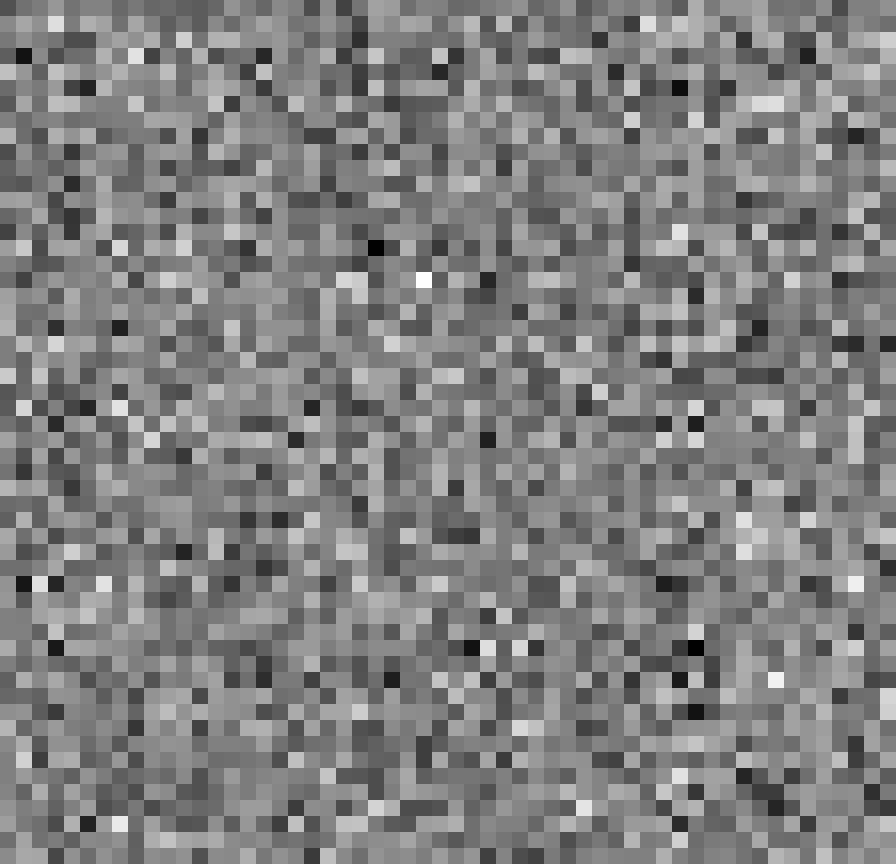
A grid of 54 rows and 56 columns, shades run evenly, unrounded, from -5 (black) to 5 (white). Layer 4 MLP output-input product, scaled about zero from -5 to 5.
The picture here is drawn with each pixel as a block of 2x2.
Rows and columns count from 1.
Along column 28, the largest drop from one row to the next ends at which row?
5
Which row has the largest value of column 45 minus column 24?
16
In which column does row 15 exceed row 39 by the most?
43
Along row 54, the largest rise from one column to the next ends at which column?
21
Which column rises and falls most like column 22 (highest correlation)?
50
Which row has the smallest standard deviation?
1
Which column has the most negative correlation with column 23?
44
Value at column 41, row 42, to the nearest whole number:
-2
